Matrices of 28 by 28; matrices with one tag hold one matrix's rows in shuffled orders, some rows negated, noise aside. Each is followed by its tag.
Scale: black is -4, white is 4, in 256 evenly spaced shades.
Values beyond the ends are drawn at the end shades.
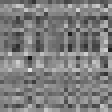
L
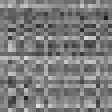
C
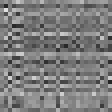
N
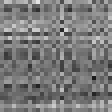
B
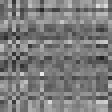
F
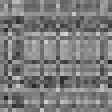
N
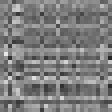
N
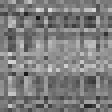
C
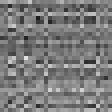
C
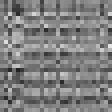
N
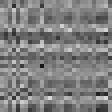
F
